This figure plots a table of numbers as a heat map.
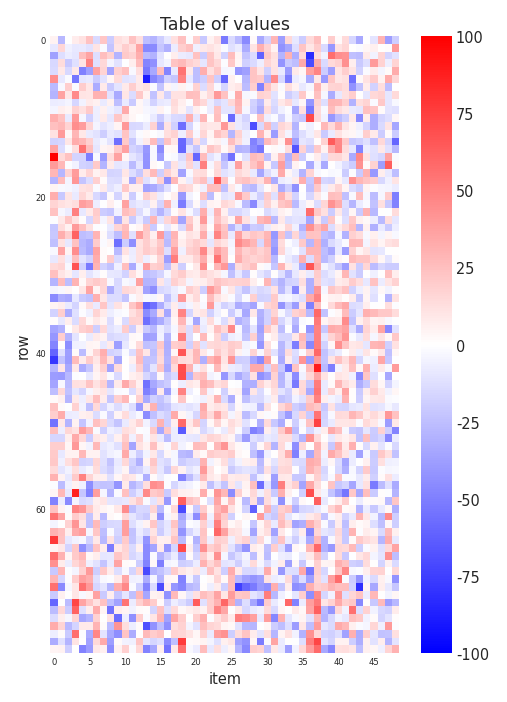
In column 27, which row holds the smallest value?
70
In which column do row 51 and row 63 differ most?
36
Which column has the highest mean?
37
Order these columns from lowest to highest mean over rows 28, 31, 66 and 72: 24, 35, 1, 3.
35, 1, 24, 3
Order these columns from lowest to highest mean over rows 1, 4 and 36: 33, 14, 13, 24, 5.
13, 14, 33, 5, 24
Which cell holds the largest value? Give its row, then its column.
15, 0
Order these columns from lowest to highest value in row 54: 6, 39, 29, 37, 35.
29, 35, 39, 6, 37
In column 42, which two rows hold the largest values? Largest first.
73, 18
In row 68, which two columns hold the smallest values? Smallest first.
13, 36
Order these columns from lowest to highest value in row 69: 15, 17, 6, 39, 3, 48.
48, 15, 6, 17, 3, 39
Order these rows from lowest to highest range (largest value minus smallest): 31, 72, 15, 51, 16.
31, 51, 16, 72, 15
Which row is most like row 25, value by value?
27
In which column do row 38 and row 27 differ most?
41
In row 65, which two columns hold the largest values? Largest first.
18, 37
